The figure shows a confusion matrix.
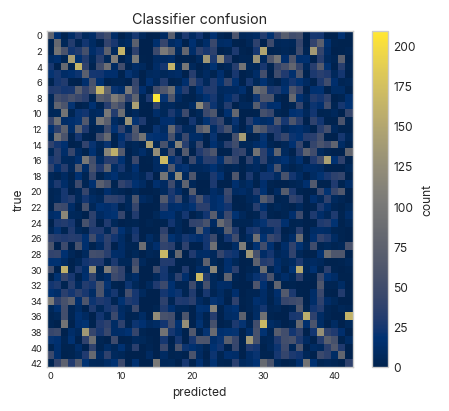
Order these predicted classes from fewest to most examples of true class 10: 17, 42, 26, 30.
17, 42, 30, 26
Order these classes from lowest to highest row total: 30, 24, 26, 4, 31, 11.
24, 31, 26, 11, 30, 4
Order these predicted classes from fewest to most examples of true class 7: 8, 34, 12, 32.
32, 12, 34, 8
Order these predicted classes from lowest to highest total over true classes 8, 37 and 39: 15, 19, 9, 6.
6, 19, 9, 15
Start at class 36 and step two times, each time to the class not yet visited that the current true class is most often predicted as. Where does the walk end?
15
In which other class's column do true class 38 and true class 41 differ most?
5
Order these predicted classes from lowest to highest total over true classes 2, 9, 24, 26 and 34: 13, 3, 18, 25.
13, 18, 25, 3
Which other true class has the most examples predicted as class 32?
3
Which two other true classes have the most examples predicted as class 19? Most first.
37, 4
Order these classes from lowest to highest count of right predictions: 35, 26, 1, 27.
26, 35, 1, 27
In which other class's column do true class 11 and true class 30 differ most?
2
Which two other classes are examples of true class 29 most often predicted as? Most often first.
22, 12
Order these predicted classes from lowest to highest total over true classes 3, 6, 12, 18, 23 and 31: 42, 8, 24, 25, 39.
42, 8, 39, 24, 25
